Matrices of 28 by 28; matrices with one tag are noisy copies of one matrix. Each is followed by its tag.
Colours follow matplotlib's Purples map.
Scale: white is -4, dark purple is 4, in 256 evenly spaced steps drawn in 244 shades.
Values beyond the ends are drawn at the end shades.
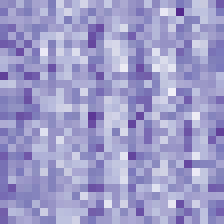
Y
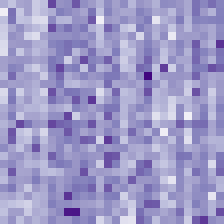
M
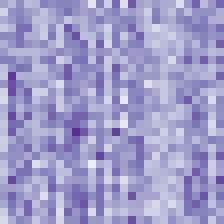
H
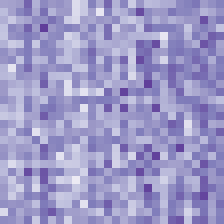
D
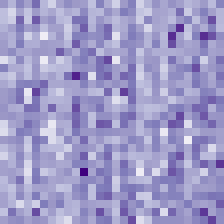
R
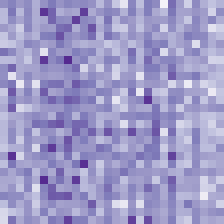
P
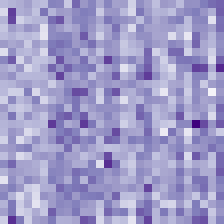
M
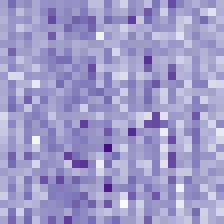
P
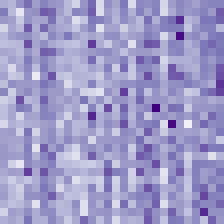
D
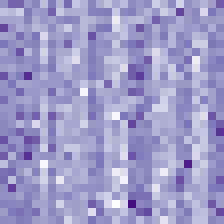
Y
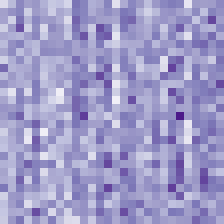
R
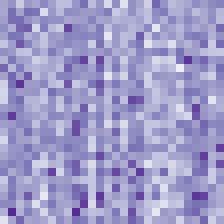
H
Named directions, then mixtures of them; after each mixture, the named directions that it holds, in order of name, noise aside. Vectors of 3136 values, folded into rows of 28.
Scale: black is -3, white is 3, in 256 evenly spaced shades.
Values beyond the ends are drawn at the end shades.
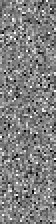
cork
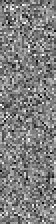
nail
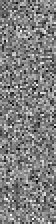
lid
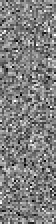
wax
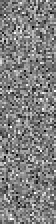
cork, lid.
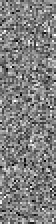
wax.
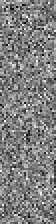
nail.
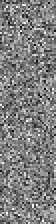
lid, nail.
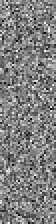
lid, nail, wax.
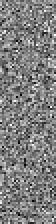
wax.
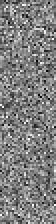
lid, nail.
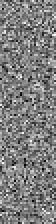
nail, wax.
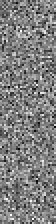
lid.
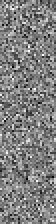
lid, nail.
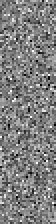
cork, wax.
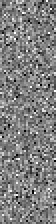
cork.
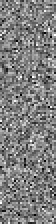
wax.
